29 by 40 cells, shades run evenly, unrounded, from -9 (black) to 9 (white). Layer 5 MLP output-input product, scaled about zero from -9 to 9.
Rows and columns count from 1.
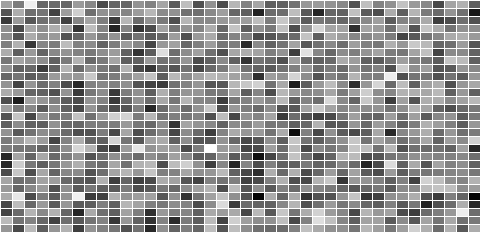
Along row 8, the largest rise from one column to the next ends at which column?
38
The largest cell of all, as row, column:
19, 18
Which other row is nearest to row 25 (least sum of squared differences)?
2
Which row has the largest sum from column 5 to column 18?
10
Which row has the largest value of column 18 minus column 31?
25
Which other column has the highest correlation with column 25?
30
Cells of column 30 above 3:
6
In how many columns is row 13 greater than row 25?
22
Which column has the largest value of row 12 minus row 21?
31
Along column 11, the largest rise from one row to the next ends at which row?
15
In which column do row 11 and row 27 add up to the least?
7
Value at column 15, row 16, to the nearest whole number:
-5
